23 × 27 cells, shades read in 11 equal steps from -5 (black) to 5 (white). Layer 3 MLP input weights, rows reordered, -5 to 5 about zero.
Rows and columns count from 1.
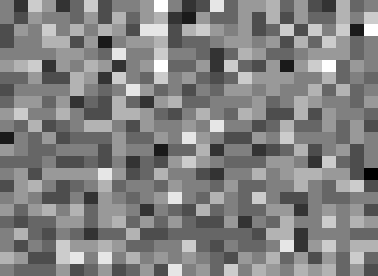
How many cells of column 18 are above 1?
3
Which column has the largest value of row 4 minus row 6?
4
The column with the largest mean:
24
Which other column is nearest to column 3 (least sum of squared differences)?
7
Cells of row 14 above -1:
11
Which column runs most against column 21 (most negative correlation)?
22
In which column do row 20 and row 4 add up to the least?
8
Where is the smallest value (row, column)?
15, 27
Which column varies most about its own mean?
12
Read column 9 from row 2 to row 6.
2 1 0 4 -3
